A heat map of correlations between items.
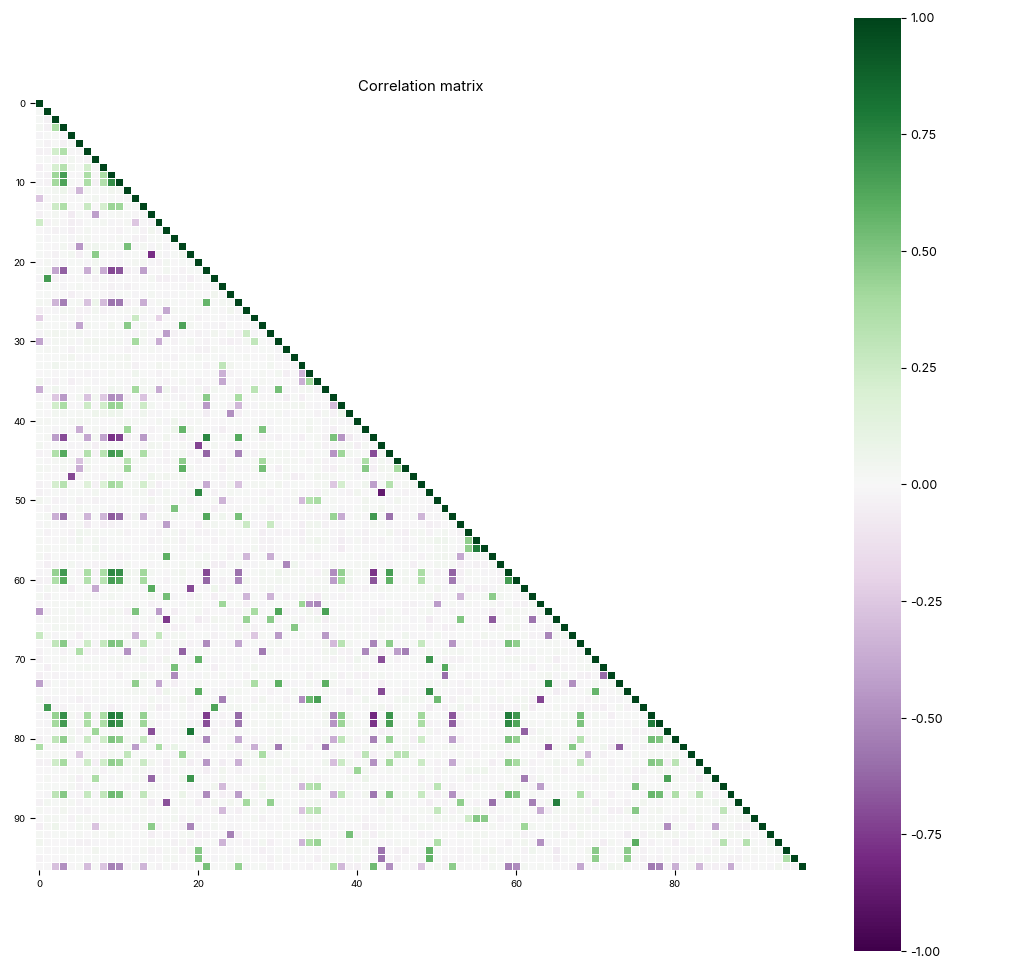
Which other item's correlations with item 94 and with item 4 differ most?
47
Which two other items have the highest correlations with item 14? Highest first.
61, 91
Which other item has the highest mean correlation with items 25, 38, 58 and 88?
65
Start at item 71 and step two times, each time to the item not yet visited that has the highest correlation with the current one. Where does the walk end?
17
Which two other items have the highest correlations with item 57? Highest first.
16, 62
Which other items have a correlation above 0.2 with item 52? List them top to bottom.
21, 25, 37, 42, 96
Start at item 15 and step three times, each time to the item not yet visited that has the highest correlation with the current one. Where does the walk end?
0
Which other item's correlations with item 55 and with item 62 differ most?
56
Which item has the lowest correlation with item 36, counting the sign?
81
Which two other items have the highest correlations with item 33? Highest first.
63, 23
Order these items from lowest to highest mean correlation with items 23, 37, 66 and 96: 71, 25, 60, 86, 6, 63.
60, 6, 86, 71, 63, 25
